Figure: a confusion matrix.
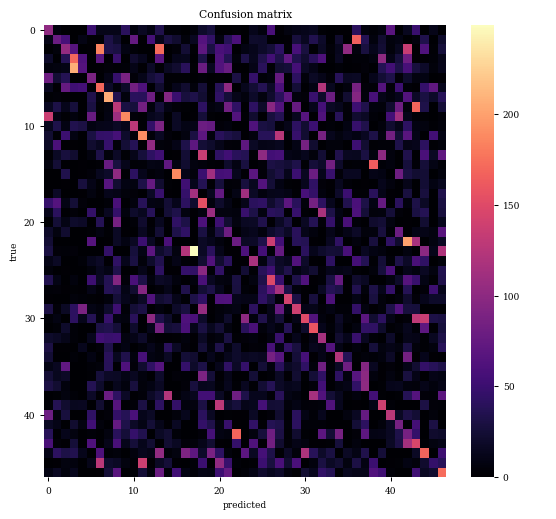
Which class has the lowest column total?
4
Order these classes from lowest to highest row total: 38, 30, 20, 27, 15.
20, 27, 38, 15, 30
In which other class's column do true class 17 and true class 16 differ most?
23
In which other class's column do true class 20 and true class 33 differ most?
8
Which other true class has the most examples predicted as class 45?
6
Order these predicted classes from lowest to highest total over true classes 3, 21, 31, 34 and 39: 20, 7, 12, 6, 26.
12, 7, 6, 26, 20
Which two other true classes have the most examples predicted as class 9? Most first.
5, 35
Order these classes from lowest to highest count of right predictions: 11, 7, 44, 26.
26, 44, 11, 7
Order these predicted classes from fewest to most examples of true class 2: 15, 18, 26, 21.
15, 26, 21, 18
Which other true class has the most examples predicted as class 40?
11
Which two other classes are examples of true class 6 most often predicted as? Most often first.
32, 21
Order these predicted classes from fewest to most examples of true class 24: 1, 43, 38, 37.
38, 1, 37, 43
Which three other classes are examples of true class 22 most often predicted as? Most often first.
42, 26, 43
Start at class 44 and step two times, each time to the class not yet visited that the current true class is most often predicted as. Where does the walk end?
43
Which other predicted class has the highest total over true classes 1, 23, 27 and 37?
17
